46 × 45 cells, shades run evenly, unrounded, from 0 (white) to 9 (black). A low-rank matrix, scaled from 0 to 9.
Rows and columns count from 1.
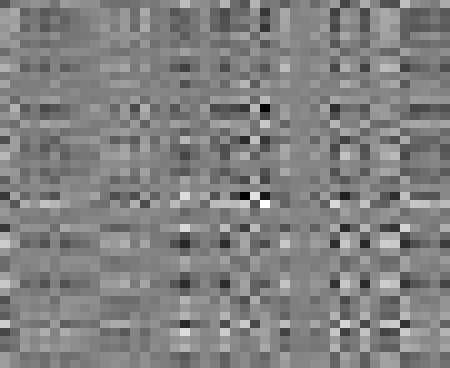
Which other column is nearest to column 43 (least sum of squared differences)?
22
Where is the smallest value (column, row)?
27, 26
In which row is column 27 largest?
14
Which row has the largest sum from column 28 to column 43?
25
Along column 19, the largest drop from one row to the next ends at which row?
42
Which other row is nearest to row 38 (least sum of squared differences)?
1
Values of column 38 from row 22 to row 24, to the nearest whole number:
4 4 5
